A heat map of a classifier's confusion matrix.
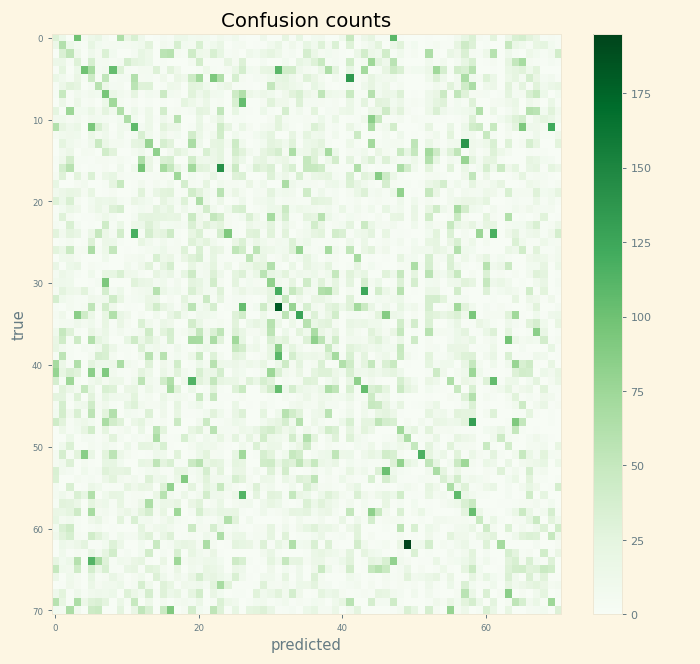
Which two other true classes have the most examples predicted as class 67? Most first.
36, 9
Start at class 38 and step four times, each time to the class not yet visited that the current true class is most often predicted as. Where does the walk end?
23
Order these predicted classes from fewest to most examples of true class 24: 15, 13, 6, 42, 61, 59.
42, 15, 13, 6, 59, 61
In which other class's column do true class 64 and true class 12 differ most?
5
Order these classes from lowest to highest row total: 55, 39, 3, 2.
55, 3, 2, 39
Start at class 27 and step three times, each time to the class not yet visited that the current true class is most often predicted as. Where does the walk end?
48
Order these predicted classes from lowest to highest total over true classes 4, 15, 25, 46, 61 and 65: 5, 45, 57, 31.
45, 31, 57, 5
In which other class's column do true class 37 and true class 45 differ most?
63
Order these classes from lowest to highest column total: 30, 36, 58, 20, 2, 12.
12, 2, 36, 20, 30, 58
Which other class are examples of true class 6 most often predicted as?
58
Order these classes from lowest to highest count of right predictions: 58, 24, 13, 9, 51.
9, 13, 24, 58, 51
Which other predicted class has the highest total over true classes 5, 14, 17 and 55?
41
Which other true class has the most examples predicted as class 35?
49
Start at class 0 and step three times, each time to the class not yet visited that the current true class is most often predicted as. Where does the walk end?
44
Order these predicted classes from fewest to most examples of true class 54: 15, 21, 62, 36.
62, 15, 21, 36
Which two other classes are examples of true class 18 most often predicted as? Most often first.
32, 9
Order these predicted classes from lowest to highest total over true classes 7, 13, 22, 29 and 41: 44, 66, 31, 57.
31, 66, 44, 57
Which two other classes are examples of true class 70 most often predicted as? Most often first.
16, 55
